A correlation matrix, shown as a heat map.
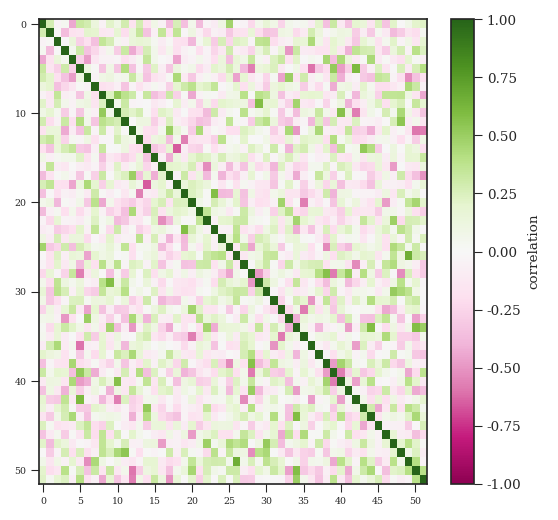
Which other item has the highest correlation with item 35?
46
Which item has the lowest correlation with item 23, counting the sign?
34
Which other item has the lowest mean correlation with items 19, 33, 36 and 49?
11
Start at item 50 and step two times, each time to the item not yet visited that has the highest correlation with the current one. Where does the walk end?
44
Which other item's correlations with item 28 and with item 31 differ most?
5
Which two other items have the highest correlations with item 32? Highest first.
20, 4
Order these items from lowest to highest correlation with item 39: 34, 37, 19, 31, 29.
19, 31, 37, 34, 29
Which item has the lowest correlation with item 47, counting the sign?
16
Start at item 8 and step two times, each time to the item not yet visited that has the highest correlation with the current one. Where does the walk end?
40
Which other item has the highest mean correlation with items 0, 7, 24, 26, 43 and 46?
49
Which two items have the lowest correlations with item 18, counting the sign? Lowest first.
14, 4
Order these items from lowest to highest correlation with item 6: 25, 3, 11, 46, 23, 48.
3, 48, 23, 11, 25, 46
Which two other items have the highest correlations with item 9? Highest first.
29, 34
